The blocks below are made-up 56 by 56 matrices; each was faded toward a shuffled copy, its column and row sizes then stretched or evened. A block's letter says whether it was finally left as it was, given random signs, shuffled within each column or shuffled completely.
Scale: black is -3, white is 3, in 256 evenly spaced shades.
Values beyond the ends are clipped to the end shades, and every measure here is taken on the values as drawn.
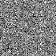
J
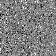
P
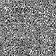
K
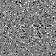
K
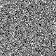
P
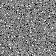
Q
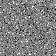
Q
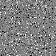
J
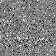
J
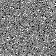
Q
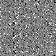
K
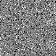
P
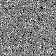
Q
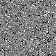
J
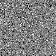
J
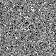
Q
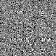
K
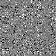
K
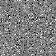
K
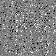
J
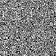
K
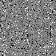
P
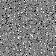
P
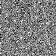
P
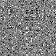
K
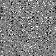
K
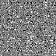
K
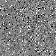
J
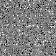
J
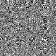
K
